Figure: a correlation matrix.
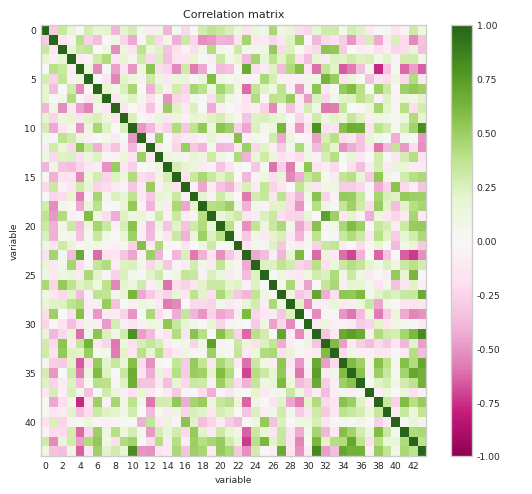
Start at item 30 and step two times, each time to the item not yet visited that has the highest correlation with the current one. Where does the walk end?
8
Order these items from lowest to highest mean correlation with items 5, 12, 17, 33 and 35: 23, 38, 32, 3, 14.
23, 14, 38, 3, 32
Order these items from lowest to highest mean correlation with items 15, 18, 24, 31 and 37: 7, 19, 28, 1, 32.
1, 32, 28, 19, 7
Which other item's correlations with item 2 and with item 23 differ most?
42
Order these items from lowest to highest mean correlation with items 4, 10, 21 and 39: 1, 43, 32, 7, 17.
1, 32, 17, 7, 43
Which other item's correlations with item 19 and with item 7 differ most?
32
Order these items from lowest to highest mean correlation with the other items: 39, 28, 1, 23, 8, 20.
23, 1, 8, 28, 39, 20
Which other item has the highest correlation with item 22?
11
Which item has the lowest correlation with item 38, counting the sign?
4
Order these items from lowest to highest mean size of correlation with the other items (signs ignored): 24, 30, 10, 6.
30, 24, 6, 10
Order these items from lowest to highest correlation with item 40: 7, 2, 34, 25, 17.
2, 7, 34, 17, 25
